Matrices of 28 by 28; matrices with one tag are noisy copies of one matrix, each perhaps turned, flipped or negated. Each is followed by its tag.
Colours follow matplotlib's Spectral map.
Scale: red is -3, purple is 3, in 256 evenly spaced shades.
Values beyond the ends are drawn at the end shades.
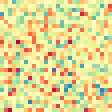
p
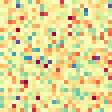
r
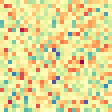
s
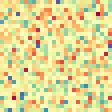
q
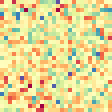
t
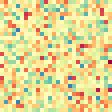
q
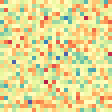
p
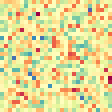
r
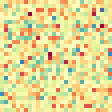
s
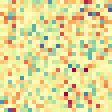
p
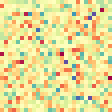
s
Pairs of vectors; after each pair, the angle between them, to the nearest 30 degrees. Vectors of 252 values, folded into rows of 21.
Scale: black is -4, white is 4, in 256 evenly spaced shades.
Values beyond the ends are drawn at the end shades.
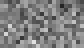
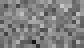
150 degrees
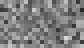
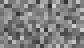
120 degrees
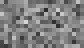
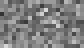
150 degrees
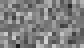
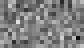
60 degrees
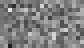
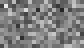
60 degrees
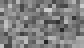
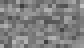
30 degrees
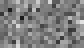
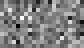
150 degrees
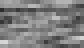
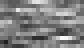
120 degrees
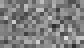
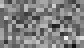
30 degrees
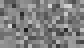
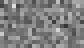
120 degrees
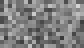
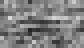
60 degrees
